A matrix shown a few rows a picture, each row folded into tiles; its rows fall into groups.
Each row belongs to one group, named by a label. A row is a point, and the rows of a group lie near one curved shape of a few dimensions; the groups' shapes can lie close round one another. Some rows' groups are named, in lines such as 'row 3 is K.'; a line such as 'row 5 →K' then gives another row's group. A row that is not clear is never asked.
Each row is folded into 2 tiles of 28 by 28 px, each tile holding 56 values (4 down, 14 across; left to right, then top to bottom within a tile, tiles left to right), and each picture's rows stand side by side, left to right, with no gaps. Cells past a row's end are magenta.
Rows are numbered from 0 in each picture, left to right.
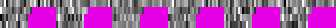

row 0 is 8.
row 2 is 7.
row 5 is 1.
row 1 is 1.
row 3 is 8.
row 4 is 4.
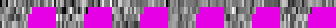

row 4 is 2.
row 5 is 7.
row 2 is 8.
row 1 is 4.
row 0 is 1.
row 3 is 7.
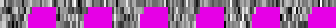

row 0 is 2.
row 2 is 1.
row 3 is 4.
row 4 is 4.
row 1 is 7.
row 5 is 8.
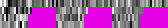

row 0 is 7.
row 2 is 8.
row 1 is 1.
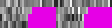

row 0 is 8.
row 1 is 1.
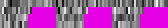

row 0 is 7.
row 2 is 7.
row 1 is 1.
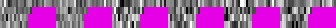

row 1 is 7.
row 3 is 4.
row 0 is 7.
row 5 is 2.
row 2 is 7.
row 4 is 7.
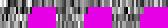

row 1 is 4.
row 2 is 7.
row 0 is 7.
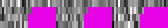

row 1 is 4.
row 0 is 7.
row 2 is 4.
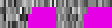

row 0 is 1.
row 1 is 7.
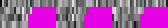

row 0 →1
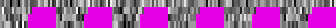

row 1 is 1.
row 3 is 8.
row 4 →7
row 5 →1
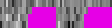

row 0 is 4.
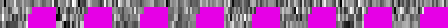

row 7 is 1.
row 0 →1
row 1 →7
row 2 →8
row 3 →7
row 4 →7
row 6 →1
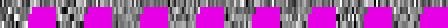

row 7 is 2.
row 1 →4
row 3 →1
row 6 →8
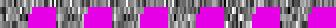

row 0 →1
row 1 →1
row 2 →1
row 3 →7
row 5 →4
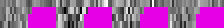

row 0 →4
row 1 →2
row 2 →8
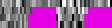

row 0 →7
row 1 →8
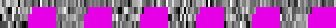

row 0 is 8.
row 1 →2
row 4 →4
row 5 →4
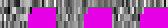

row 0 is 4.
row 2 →1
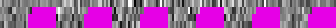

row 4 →8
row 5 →7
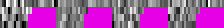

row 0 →8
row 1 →7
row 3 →8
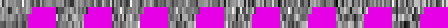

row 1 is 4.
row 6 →1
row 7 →1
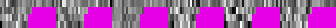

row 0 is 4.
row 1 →8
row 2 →7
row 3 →2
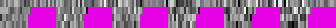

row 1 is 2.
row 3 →7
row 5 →1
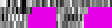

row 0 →7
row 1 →1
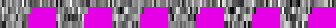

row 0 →2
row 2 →4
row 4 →4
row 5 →7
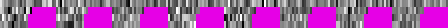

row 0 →2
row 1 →1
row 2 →4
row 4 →8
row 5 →7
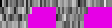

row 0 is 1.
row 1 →7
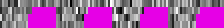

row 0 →4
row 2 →4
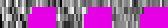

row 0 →4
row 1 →1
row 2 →7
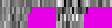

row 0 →7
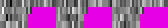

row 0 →7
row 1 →7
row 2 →2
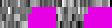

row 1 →8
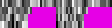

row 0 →2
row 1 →4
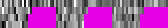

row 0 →2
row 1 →4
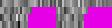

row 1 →2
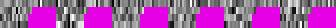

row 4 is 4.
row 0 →8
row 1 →2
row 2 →1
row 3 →2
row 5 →7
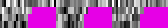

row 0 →8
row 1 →2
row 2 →1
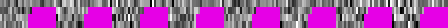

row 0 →4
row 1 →8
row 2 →8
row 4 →7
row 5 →4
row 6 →1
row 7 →4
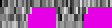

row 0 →1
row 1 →1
